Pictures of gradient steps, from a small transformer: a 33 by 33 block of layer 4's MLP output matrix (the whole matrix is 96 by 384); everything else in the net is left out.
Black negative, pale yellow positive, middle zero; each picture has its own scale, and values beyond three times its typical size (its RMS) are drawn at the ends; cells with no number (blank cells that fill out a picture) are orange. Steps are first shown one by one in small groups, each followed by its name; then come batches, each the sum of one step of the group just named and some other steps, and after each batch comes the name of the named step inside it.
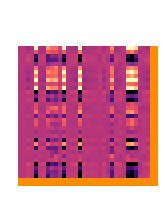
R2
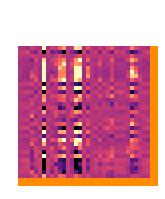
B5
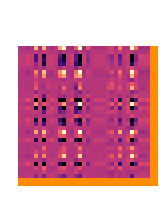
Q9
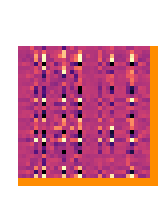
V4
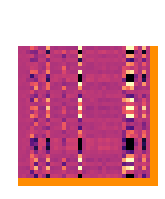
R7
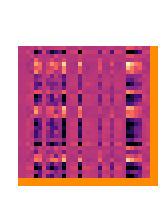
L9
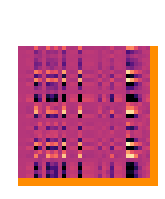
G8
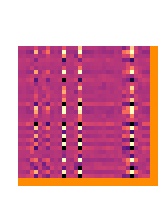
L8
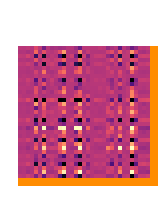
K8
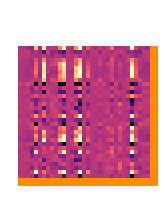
B5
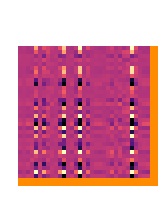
L8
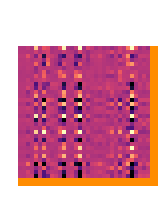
Q9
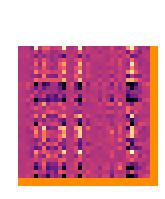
G8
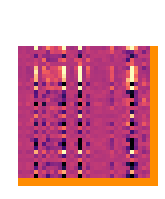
R2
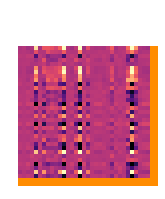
R2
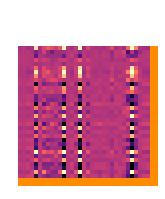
L8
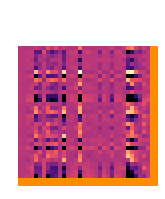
G8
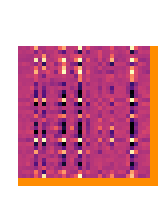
V4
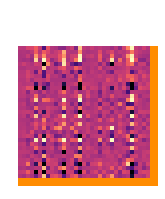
V4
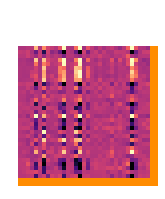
B5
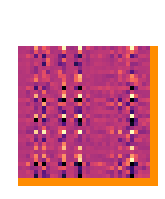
Q9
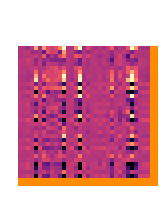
R2
